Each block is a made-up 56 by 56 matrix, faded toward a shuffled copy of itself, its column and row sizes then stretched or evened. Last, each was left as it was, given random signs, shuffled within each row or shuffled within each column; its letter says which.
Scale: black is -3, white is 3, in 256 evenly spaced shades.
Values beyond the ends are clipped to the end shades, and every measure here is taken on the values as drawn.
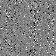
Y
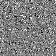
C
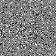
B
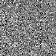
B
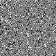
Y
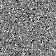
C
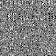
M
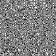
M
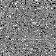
B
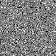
C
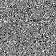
C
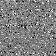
C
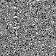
Y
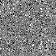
B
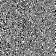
Y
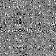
M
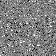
C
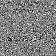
C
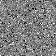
C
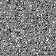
B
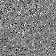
C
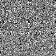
B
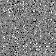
B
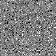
M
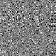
M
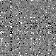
M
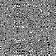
M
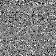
C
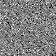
C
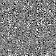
B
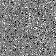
Y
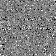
C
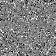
C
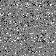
C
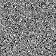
C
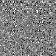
M
